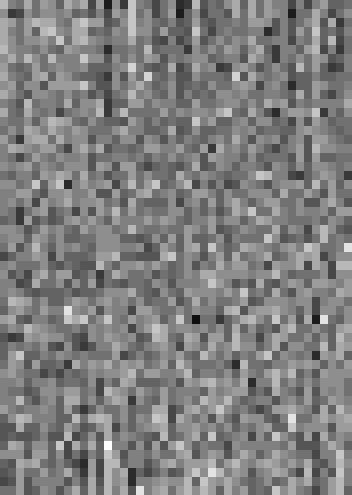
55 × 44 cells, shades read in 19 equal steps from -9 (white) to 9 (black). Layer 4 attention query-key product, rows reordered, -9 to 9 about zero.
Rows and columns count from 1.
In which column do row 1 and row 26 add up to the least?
17
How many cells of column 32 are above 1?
12
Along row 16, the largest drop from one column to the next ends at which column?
4
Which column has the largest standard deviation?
14
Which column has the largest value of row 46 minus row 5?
11
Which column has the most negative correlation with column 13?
27
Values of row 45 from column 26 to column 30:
-4 -2 -1 -4 0
